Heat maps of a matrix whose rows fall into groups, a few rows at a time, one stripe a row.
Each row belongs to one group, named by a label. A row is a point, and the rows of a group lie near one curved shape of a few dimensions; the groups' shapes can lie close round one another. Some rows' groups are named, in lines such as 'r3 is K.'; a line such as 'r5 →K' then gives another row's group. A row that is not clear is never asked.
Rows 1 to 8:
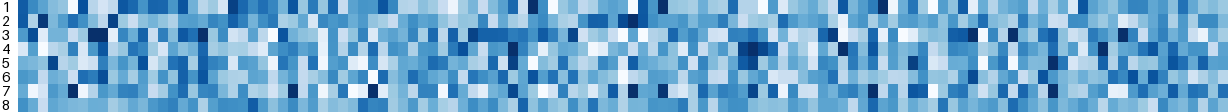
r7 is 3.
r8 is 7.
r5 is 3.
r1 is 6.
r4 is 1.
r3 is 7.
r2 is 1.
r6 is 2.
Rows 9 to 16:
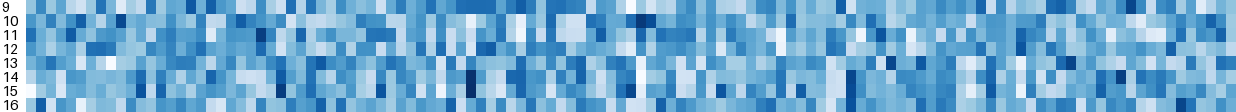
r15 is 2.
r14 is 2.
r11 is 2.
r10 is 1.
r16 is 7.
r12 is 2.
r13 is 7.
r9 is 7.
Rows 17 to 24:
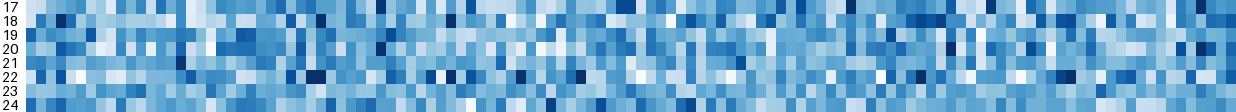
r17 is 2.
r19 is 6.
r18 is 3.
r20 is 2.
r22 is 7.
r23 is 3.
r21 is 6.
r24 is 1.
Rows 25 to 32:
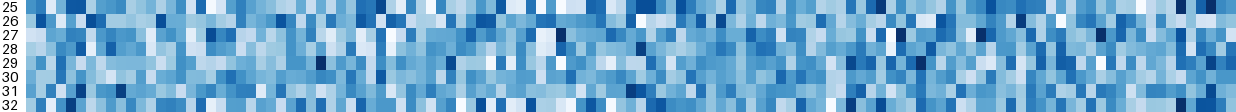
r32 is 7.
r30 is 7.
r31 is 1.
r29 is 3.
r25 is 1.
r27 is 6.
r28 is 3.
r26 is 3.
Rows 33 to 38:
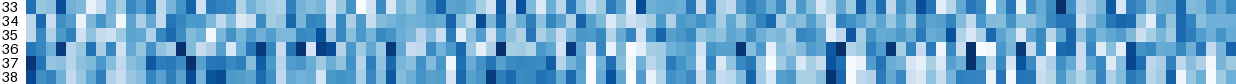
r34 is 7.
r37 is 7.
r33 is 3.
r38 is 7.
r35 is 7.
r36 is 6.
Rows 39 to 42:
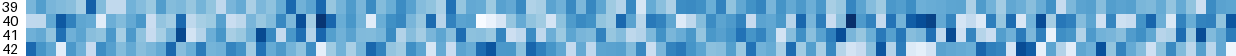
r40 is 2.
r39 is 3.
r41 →6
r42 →2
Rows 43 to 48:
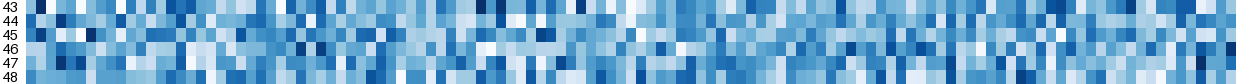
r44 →2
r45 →3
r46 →2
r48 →2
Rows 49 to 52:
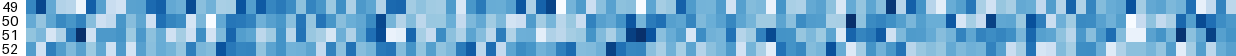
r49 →3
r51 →1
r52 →7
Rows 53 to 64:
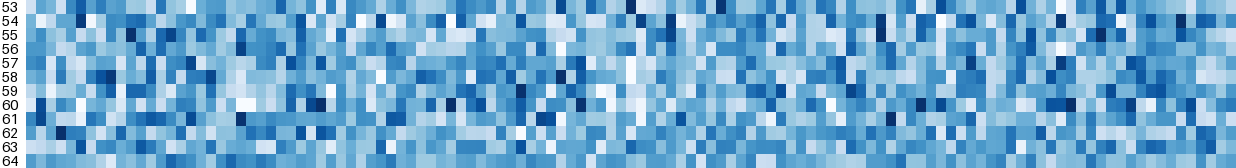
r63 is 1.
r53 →3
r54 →3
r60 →7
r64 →7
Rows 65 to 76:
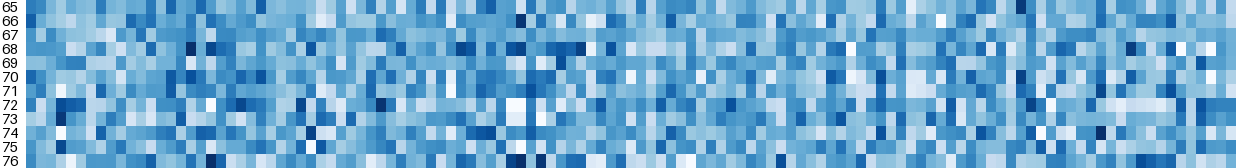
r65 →2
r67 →7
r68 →7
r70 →7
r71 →2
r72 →2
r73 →6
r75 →2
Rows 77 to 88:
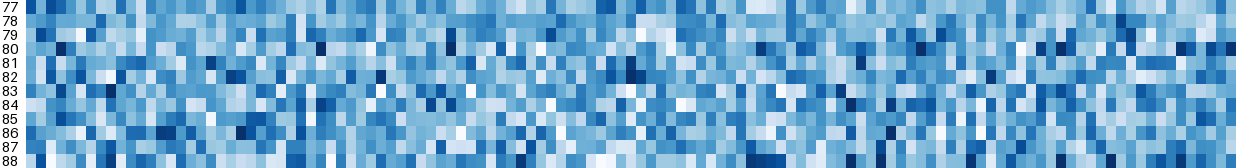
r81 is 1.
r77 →1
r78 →3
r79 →3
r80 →3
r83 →2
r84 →2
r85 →2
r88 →1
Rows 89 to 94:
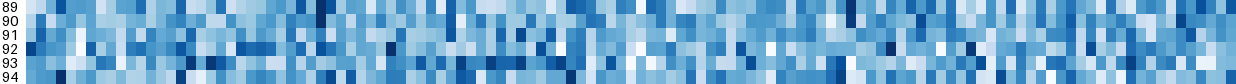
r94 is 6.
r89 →2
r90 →7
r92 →6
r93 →7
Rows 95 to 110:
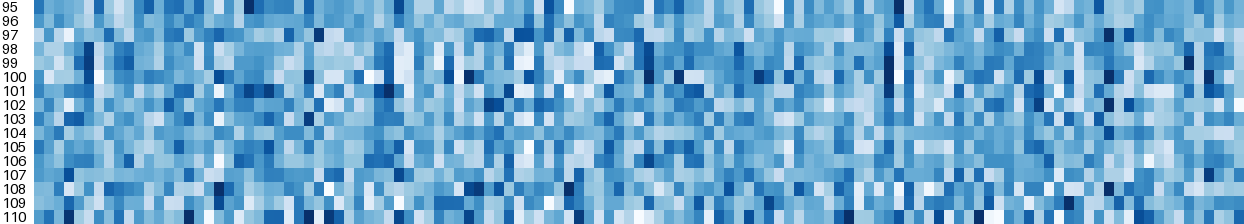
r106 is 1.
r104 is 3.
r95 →6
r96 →6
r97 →2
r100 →3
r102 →2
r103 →2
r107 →6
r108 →3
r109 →3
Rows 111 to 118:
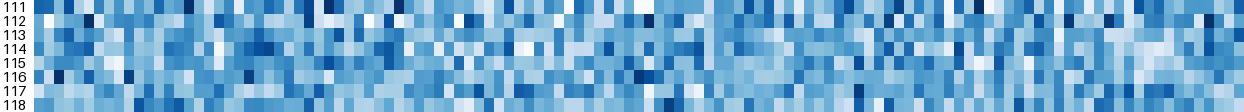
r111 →6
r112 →3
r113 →6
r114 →2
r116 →1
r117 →2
